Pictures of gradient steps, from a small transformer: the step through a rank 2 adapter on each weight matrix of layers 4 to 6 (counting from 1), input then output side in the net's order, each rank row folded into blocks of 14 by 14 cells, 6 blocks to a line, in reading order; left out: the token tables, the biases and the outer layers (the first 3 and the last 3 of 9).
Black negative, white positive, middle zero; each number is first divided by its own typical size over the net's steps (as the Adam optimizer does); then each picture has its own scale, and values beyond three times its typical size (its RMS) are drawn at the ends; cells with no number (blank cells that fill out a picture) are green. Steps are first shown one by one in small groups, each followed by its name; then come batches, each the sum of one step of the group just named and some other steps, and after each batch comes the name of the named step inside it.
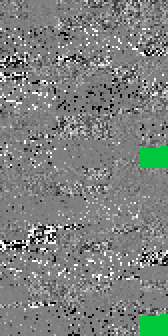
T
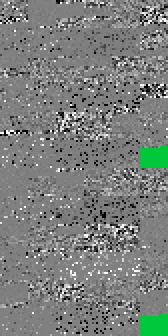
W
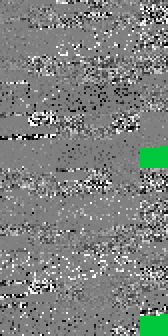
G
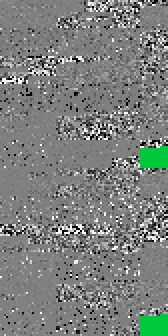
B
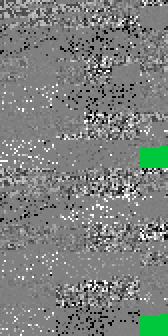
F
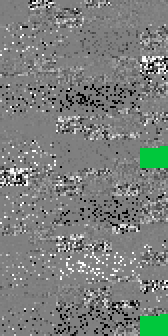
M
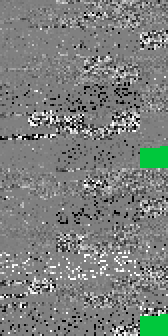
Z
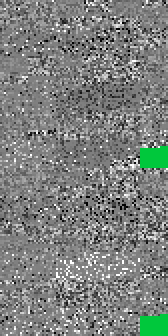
F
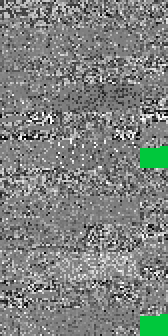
G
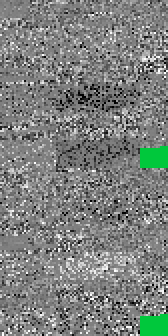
M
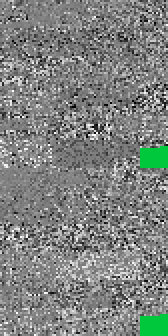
W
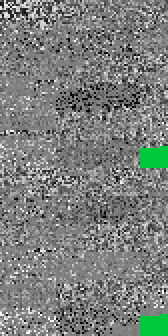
W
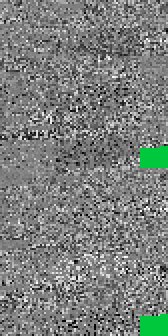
Z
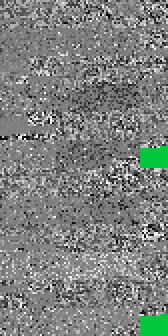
G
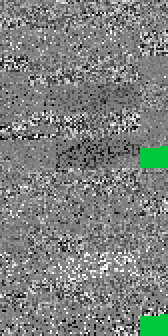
Z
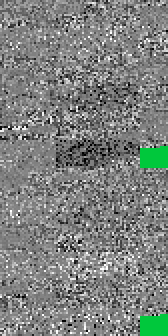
Z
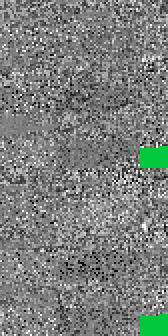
B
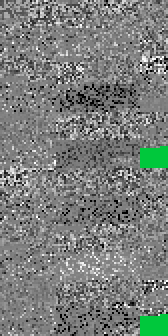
M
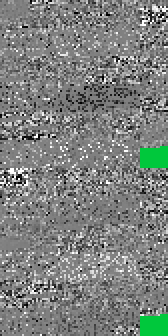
G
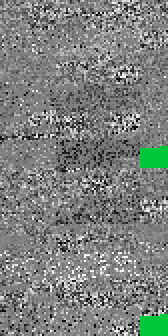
Z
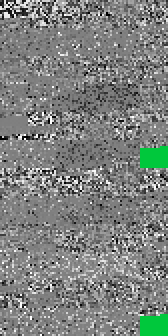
G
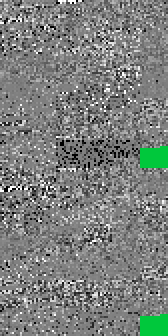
F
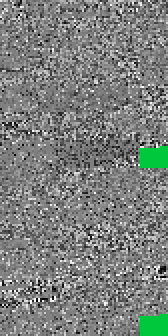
B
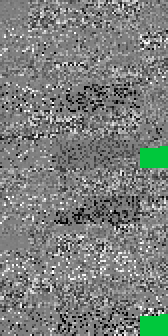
Z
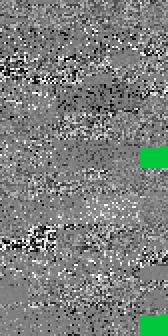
T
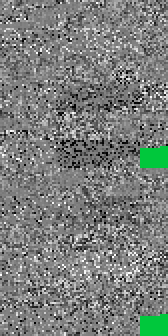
W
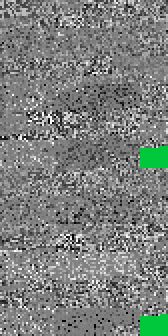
Z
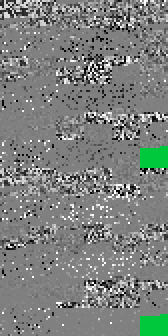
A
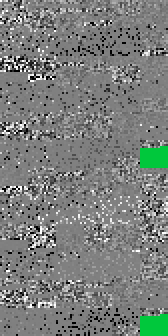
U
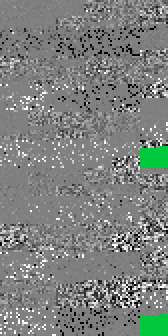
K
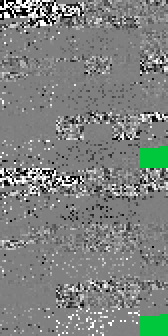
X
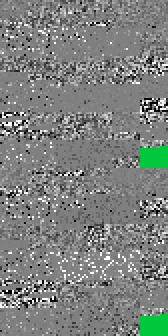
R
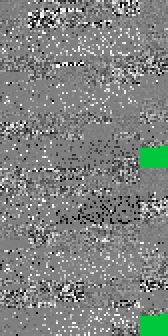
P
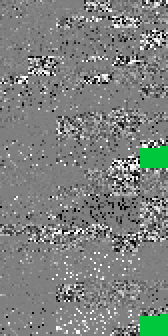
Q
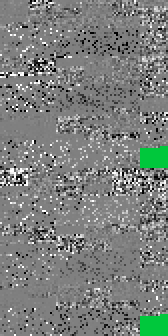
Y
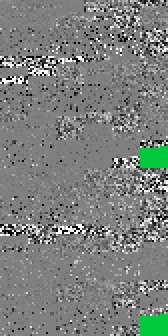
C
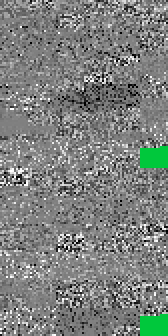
K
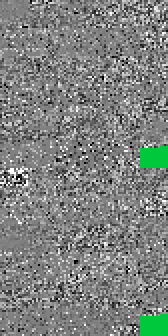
R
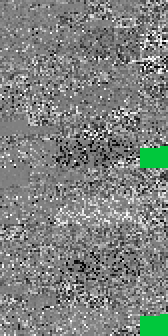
Q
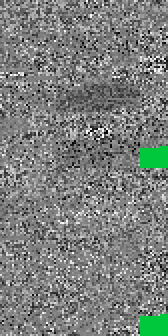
Y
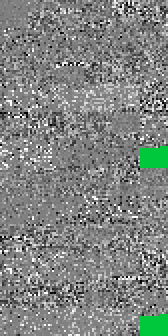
P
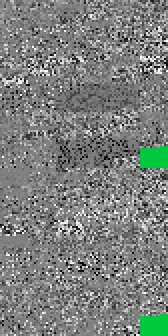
C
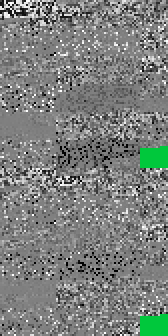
X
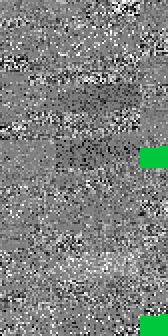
U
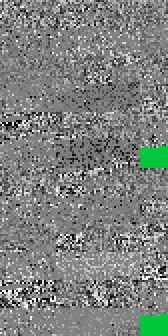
A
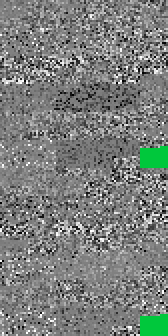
C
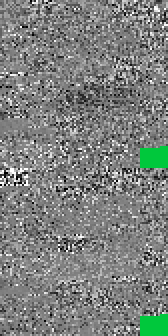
Y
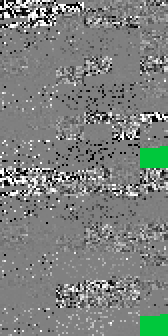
X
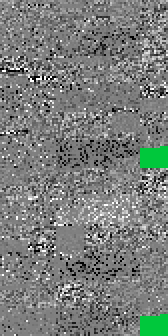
U
